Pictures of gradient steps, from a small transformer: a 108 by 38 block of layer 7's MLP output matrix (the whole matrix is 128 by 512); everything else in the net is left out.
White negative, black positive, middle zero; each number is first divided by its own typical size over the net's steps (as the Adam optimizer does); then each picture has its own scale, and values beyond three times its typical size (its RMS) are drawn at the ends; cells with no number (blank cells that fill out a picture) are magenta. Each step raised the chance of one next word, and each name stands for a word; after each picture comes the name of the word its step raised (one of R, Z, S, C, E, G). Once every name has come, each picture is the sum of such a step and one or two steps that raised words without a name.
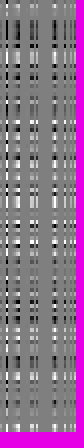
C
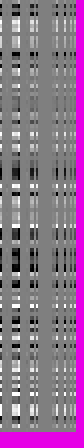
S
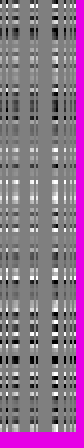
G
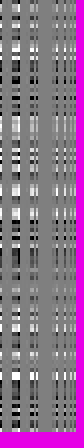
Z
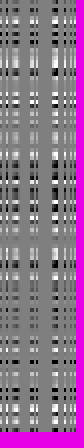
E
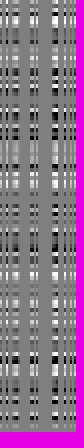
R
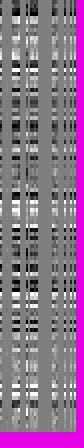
S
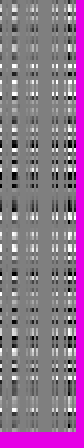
E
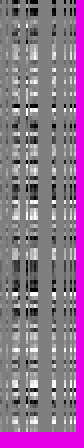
E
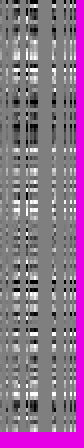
G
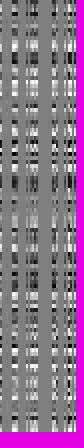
S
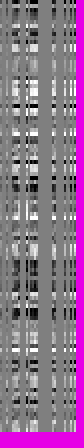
E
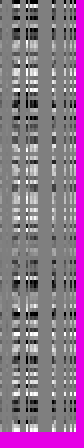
G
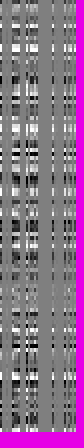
Z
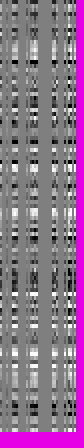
Z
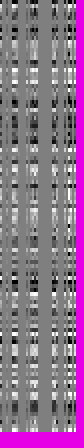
G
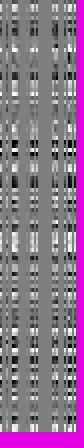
C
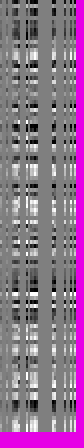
C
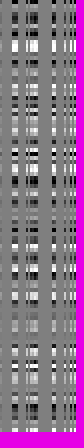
Z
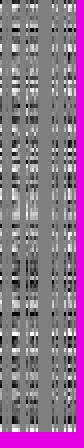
G
